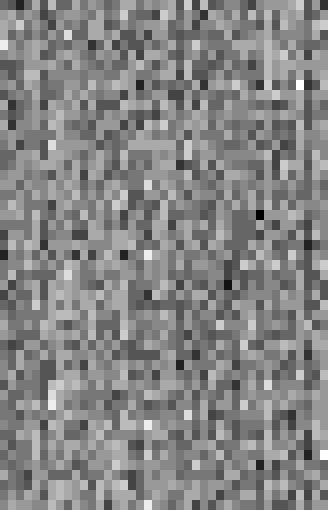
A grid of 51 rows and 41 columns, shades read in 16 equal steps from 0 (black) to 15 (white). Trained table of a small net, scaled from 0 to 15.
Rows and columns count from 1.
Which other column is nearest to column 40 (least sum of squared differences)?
20
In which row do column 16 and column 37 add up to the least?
13
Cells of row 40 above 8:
15
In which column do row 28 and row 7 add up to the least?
32
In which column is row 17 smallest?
23
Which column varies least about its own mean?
21
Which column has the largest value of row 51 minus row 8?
19
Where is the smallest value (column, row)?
33, 22
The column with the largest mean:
34
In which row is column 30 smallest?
39
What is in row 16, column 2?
6
